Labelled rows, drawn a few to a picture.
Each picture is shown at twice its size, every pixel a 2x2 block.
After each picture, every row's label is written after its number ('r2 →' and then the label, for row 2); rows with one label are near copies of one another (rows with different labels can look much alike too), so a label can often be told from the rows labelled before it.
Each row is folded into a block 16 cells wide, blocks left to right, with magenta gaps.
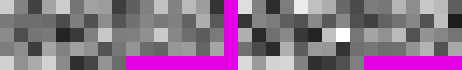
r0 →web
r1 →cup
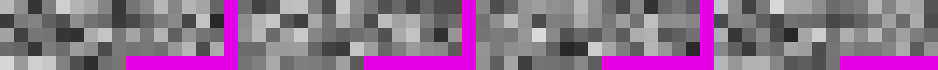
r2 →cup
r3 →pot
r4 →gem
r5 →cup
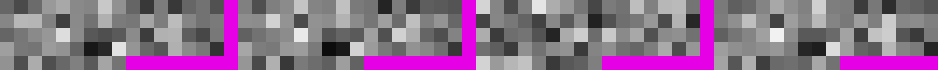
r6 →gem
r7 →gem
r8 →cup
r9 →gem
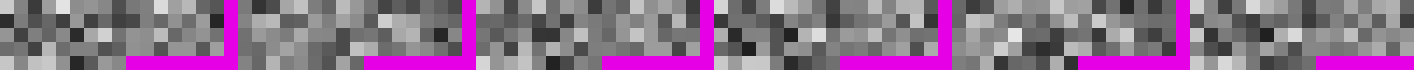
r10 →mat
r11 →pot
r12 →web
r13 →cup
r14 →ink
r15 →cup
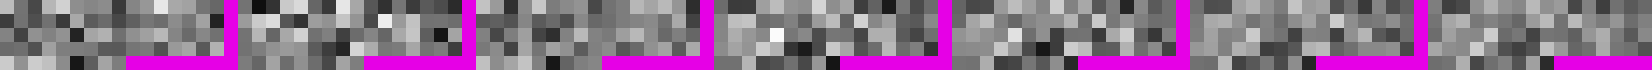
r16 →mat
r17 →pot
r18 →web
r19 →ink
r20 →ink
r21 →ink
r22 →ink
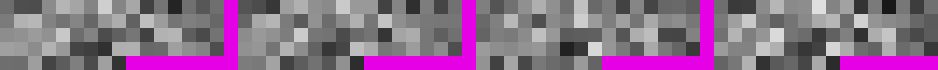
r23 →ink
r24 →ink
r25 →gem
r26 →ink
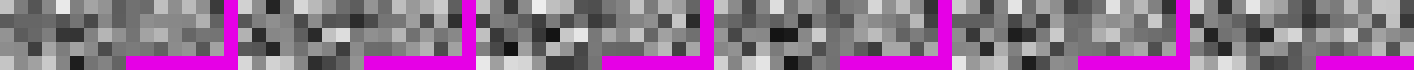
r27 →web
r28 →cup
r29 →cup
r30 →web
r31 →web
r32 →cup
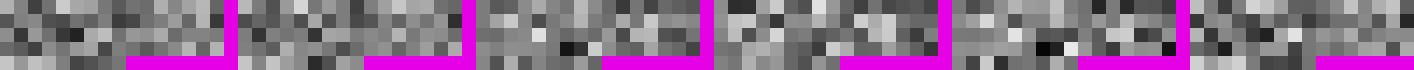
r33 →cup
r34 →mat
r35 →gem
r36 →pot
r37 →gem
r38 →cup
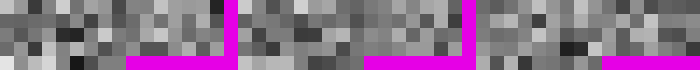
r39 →web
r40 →cup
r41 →gem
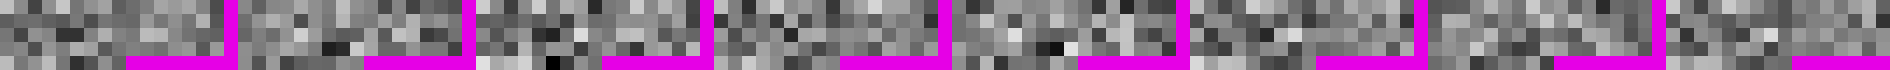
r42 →web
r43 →gem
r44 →web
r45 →mat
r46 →gem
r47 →cup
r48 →ink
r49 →cup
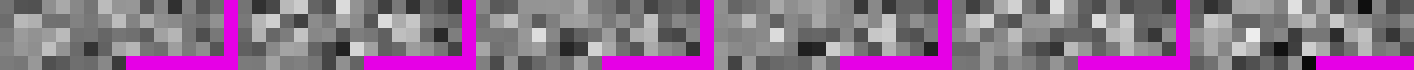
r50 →ink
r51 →pot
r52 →gem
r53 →gem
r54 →pot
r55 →ink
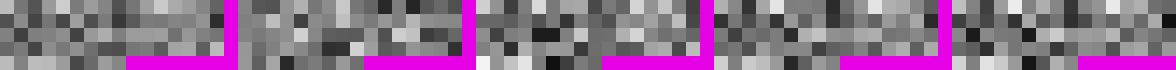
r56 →mat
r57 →gem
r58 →web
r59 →mat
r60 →mat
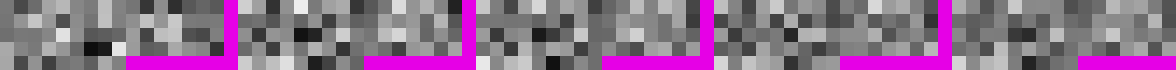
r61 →gem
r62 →web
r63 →web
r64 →mat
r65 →web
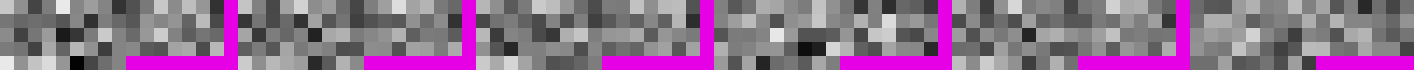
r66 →web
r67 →mat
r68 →cup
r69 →gem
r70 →mat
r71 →ink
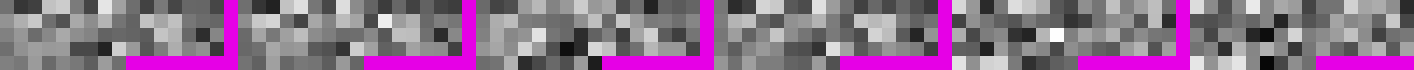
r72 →pot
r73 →pot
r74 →ink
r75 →pot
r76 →cup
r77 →web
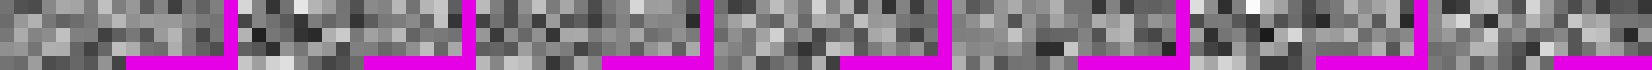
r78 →ink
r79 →cup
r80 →mat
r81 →ink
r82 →gem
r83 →cup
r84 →pot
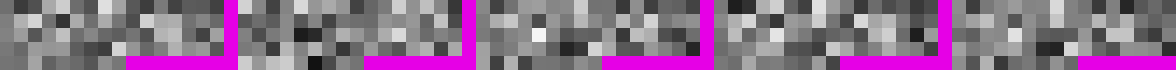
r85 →pot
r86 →web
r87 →gem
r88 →pot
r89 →gem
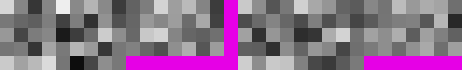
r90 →web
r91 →cup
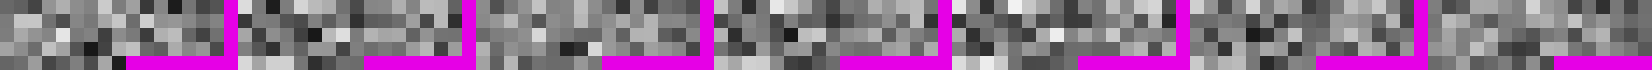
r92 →ink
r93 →cup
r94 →gem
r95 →cup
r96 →cup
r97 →web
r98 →ink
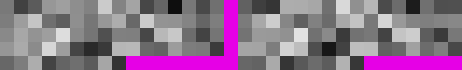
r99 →ink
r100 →ink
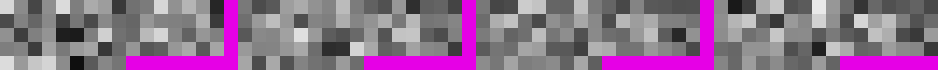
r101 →web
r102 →gem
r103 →pot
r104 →pot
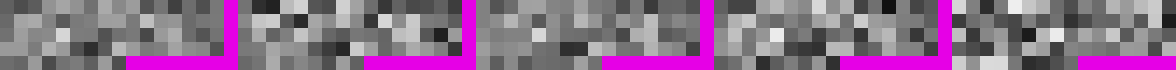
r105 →ink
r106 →pot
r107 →gem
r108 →ink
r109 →cup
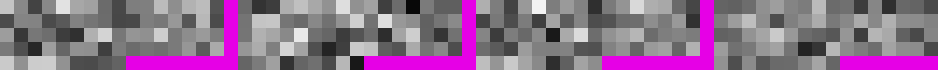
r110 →cup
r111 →ink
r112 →mat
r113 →gem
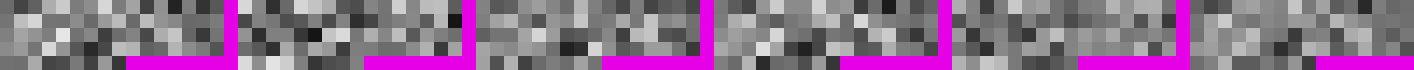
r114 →ink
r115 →cup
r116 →gem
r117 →ink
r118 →cup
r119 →ink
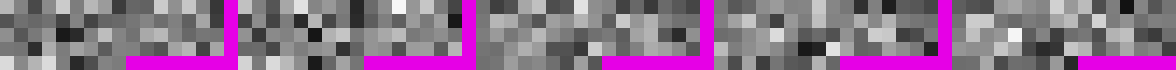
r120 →web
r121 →mat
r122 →pot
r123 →gem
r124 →ink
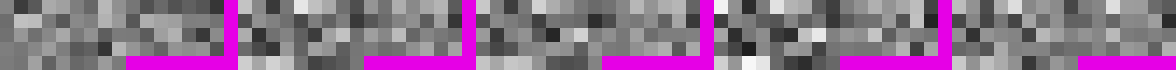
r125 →pot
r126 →cup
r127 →cup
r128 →cup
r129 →mat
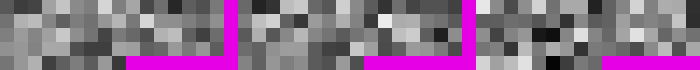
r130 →ink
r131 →pot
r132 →web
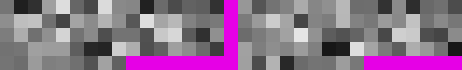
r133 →pot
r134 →gem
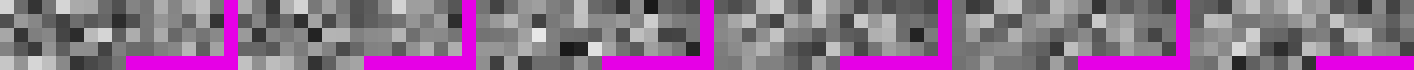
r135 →cup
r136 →mat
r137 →gem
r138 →pot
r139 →pot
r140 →ink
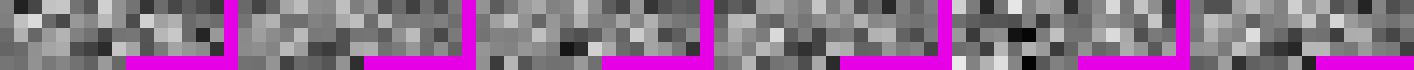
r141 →pot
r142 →ink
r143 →gem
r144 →ink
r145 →web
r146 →ink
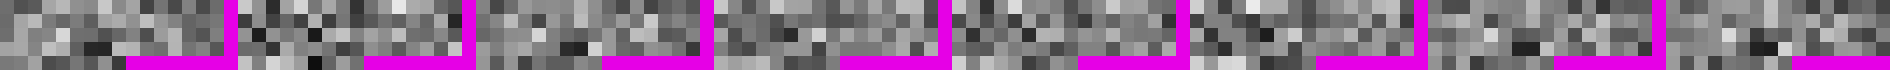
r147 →ink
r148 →mat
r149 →gem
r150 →cup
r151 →mat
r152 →cup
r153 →gem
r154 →gem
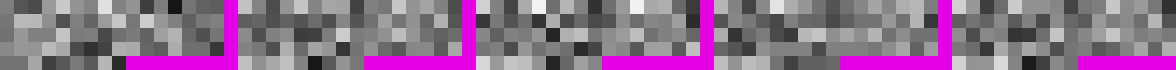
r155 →ink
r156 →web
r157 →mat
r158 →cup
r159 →web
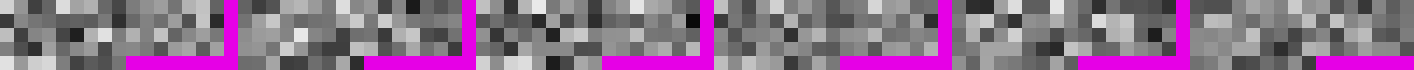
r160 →cup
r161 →ink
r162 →mat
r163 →mat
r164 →pot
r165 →ink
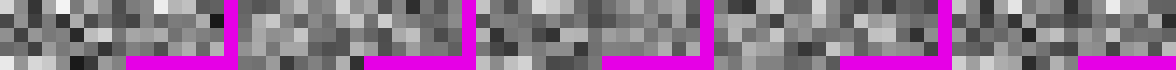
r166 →mat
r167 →ink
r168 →cup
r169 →pot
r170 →mat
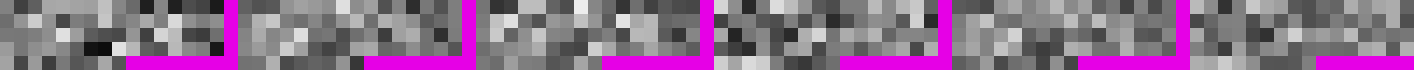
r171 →gem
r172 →ink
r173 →pot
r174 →cup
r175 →ink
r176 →cup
